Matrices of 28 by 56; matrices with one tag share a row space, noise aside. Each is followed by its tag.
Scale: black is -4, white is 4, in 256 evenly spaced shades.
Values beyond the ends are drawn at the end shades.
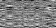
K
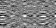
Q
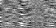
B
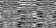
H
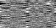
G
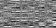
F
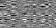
Q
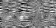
B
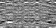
K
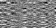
Q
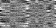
G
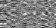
Q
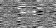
H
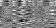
B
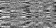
G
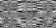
H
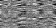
H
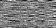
F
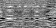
K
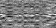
K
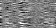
B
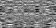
K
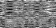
K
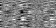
B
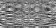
K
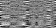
G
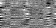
G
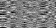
Q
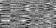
G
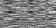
F
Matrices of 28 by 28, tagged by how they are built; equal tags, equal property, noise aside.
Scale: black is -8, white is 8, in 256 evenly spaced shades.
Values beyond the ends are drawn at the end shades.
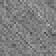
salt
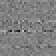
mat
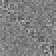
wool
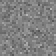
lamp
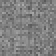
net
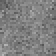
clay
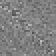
wool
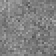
clay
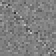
wool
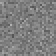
lamp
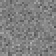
lamp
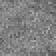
clay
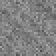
salt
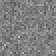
lamp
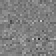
mat
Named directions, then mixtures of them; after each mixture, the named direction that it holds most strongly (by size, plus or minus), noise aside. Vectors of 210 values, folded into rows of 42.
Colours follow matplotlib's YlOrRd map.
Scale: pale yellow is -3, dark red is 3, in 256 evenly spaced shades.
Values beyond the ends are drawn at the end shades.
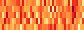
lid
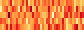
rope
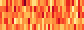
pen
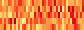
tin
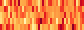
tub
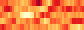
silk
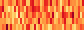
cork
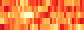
silk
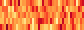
tub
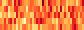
tin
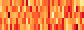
rope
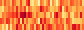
cork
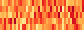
tin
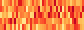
tin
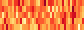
lid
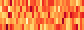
rope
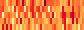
cork
